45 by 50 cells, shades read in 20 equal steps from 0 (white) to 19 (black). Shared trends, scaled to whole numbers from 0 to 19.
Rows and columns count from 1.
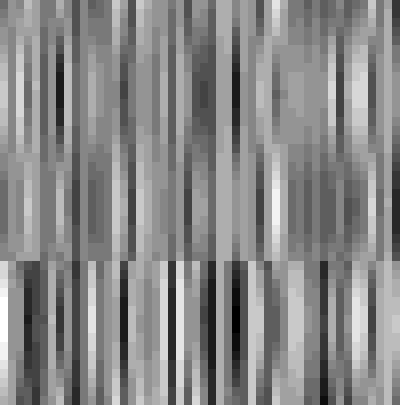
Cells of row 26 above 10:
15
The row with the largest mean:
45
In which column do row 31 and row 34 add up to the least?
1
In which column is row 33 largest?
30
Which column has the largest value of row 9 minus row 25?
8
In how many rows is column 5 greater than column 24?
16
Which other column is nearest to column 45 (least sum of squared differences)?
46
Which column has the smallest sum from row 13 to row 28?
35
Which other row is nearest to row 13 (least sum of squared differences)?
9
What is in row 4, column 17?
12
